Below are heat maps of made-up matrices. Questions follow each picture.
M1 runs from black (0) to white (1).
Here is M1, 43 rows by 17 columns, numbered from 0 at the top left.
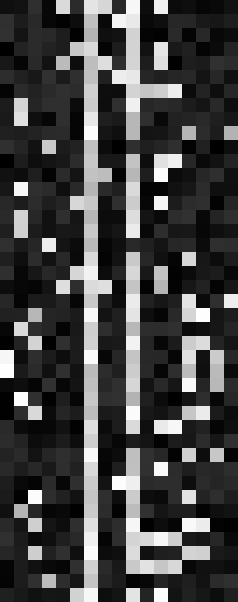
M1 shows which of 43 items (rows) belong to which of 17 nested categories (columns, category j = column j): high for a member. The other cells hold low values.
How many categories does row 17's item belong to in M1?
2
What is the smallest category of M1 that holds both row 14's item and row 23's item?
9
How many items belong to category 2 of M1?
6
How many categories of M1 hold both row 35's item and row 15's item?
2
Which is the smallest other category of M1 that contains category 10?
12
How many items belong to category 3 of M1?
3
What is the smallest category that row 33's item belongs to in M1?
11
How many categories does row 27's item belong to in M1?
4
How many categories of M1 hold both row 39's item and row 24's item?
5
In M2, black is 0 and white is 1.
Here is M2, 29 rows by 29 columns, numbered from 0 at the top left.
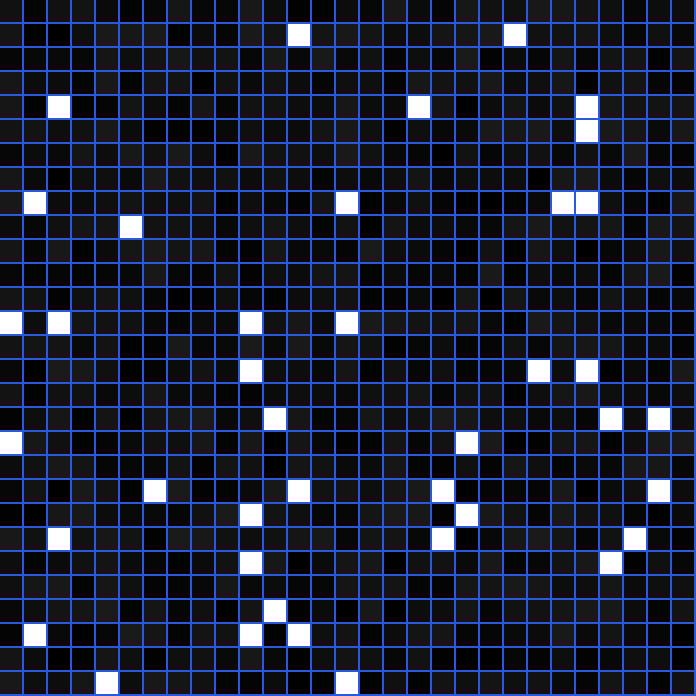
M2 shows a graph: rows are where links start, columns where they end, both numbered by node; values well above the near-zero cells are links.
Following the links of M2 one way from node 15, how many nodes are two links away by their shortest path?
3
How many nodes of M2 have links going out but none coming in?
6
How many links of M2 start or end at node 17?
4
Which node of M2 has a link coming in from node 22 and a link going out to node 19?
node 18
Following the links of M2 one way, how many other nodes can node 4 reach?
6
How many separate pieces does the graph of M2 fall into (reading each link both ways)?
4
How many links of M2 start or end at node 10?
5
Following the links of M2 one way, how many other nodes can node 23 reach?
3
